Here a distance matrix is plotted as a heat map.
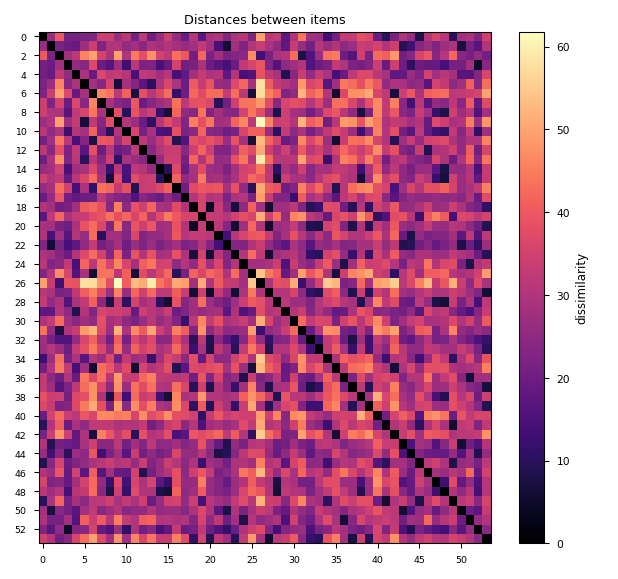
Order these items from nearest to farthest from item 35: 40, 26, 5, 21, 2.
5, 40, 21, 2, 26
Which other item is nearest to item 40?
19
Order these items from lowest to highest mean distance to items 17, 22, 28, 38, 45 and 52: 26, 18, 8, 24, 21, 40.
8, 21, 18, 24, 40, 26
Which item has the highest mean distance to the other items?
26
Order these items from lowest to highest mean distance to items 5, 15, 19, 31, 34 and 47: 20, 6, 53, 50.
50, 20, 53, 6
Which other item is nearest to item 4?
29
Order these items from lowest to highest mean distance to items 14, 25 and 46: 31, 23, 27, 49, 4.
4, 49, 23, 27, 31
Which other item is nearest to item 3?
52
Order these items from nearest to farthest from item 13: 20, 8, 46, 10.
46, 10, 8, 20
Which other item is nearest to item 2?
31
